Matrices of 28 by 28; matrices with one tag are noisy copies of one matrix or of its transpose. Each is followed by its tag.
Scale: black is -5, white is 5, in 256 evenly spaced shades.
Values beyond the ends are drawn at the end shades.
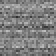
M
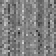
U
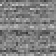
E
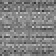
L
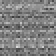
M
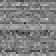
E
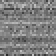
U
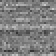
E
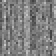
E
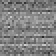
L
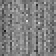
L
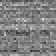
E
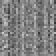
U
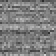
E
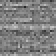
E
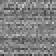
U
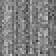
M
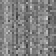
M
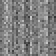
M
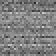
L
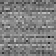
L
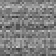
M
